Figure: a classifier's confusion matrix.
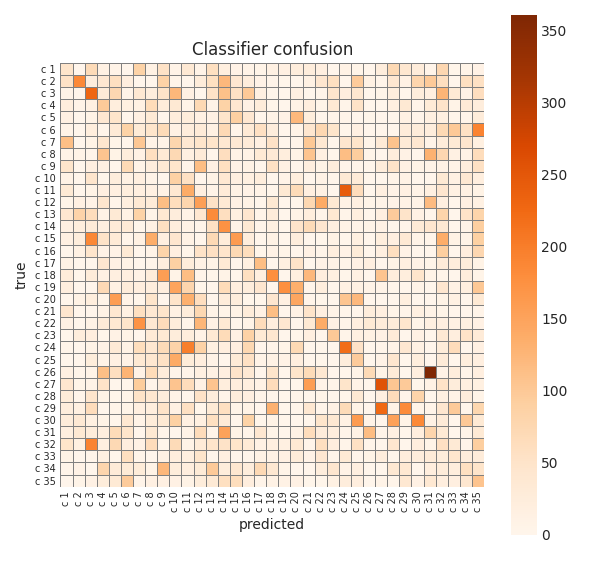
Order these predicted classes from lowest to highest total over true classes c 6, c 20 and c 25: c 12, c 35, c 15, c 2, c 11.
c 2, c 15, c 12, c 11, c 35
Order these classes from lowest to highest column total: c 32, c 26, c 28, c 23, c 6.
c 26, c 23, c 6, c 28, c 32
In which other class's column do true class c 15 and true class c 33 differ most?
c 3
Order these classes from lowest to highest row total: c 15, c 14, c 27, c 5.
c 5, c 14, c 15, c 27
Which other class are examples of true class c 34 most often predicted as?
c 9
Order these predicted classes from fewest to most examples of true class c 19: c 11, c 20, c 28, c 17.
c 28, c 17, c 11, c 20
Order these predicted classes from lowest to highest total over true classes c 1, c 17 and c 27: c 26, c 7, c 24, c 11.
c 26, c 24, c 11, c 7
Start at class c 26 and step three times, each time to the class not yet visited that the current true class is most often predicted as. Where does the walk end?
c 35
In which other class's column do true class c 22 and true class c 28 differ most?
c 7
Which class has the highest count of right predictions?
c 27
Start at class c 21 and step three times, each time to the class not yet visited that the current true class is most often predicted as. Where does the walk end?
c 12
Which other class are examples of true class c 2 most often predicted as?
c 14
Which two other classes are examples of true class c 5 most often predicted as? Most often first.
c 20, c 15
